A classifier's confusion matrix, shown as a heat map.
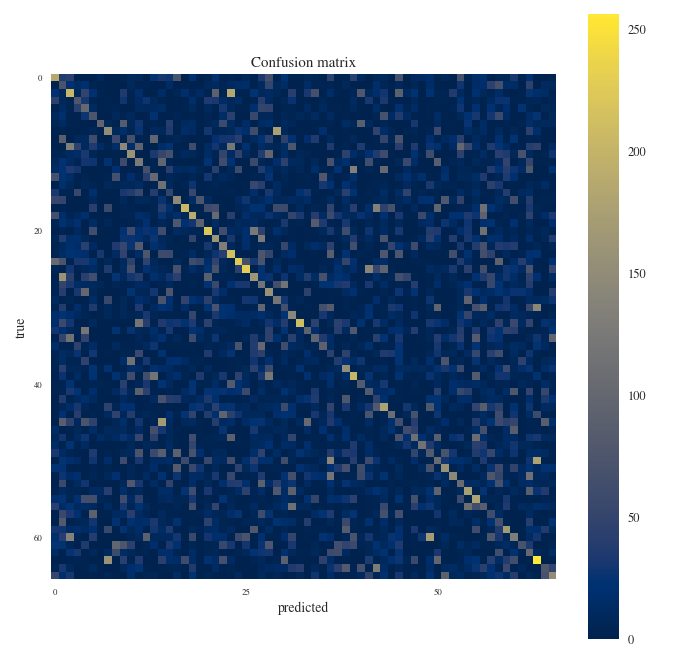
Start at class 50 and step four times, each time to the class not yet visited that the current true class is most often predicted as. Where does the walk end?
54
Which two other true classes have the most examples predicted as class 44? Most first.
17, 22
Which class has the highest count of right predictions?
63
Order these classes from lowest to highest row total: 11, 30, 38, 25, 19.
19, 38, 11, 30, 25
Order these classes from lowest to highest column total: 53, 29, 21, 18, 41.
29, 41, 53, 21, 18
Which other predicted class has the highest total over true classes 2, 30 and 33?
23
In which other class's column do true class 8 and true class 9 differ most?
2
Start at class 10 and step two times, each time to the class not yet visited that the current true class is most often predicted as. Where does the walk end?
4
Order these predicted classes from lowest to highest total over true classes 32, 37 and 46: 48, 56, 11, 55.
48, 55, 56, 11
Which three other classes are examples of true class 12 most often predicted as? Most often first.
39, 43, 62
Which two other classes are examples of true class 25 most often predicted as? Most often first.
41, 43
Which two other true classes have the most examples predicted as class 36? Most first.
50, 52
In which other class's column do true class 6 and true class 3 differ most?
40
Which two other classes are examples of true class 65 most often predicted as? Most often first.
51, 64
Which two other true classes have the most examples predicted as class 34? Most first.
19, 2
